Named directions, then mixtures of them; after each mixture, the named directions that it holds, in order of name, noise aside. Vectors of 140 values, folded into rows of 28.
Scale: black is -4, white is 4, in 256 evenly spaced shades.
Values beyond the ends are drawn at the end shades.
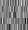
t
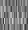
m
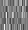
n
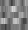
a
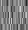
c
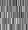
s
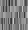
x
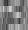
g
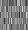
c, s, x.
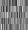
s, x.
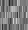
a, s, x.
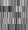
g, s.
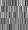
s, t, x.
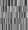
x.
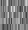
a, c.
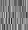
c, n.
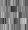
a, m.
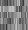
a, g, s.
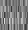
m.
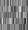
c, t, x.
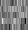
a, c, t.
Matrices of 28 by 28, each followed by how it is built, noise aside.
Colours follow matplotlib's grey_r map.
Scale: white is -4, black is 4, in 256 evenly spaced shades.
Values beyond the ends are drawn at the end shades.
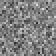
blocks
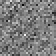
Hankel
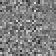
low rank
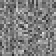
blocks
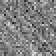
Toeplitz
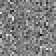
uneven columns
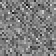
Toeplitz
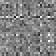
low rank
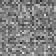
blocks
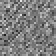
Hankel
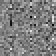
uneven columns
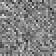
Toeplitz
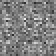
low rank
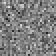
noise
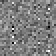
uneven columns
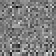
low rank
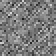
Hankel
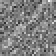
Hankel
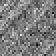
Hankel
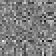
low rank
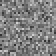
noise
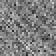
Toeplitz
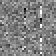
uneven columns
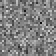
noise
